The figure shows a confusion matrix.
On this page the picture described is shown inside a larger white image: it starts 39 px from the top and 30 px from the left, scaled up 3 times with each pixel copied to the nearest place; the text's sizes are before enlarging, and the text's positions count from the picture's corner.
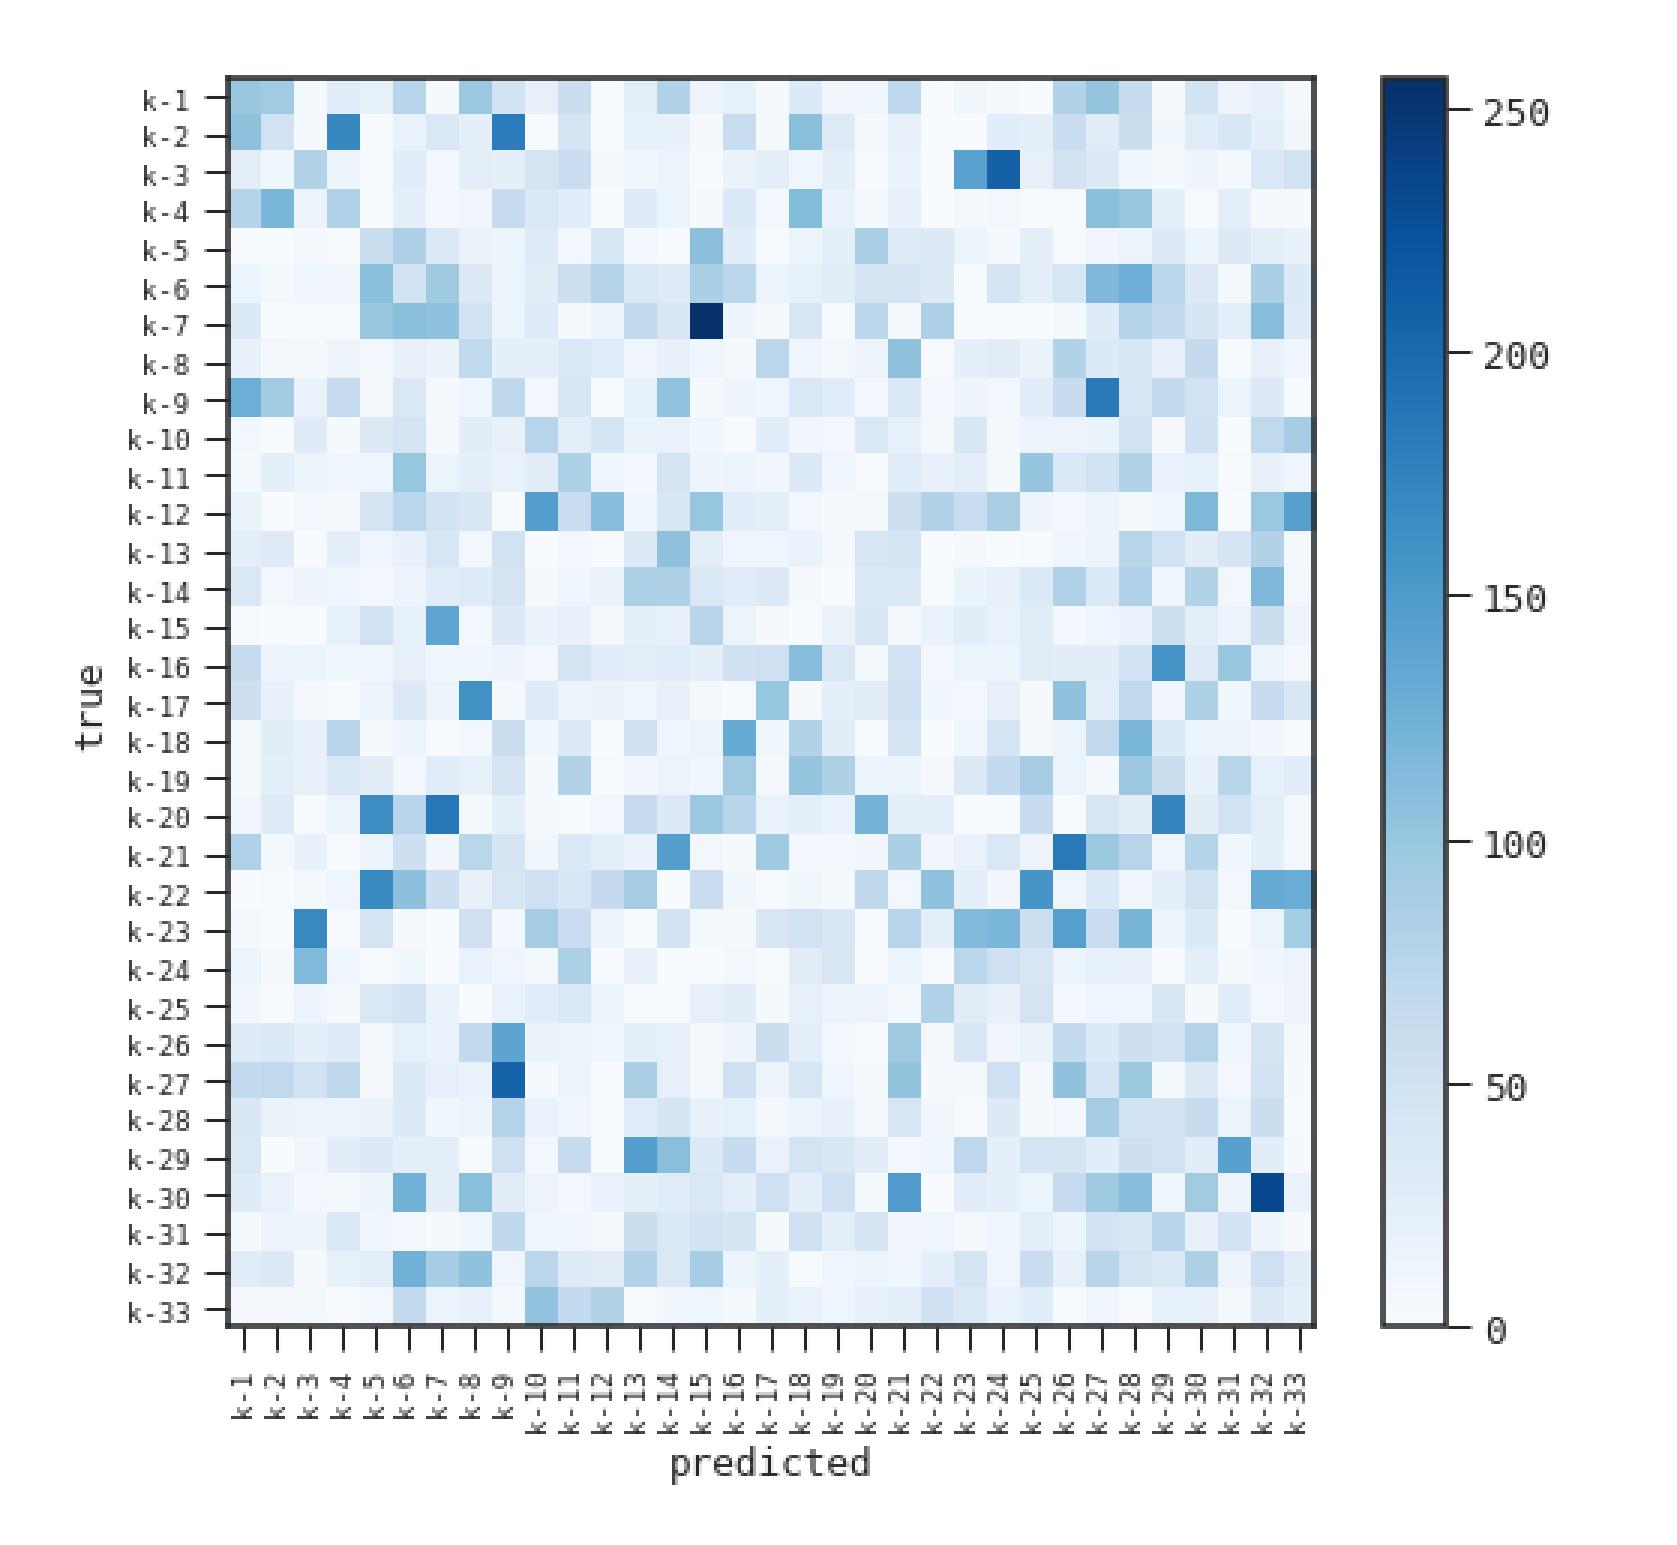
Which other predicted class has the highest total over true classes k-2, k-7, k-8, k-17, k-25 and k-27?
k-9
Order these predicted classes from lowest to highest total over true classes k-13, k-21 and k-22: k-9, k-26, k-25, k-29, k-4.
k-4, k-29, k-9, k-25, k-26
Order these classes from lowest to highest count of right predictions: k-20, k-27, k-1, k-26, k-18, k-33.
k-33, k-27, k-26, k-18, k-1, k-20
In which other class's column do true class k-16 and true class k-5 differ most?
k-29
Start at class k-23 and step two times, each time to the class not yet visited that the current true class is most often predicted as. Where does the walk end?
k-24
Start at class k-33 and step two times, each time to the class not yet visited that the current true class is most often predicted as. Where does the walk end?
k-32
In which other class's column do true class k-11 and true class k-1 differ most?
k-25
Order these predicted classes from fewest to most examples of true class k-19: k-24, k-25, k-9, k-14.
k-14, k-9, k-24, k-25
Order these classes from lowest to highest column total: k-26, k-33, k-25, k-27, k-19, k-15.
k-19, k-33, k-25, k-15, k-26, k-27
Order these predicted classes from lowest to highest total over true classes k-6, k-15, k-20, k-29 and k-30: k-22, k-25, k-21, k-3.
k-3, k-22, k-25, k-21
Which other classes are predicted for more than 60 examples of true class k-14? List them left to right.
k-13, k-26, k-28, k-30, k-32
